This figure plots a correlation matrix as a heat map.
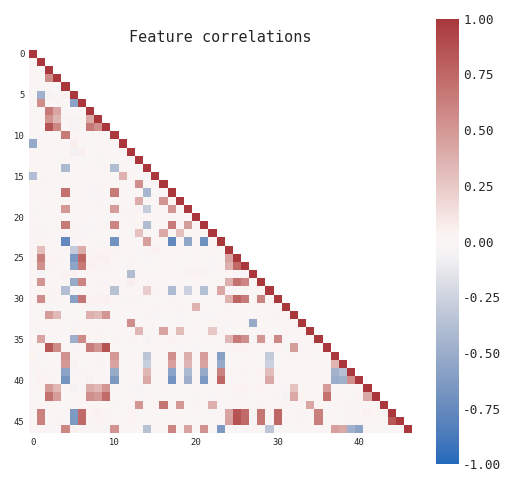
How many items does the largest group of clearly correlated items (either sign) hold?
13
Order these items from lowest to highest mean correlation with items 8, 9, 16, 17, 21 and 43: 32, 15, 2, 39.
39, 15, 32, 2
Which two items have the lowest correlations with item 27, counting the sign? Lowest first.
33, 12
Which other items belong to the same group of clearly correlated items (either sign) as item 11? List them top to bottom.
0, 15
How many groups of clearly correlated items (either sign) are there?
7
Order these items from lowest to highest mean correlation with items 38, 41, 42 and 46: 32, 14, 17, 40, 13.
40, 14, 13, 32, 17
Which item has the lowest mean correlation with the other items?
5
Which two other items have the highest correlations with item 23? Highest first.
40, 39
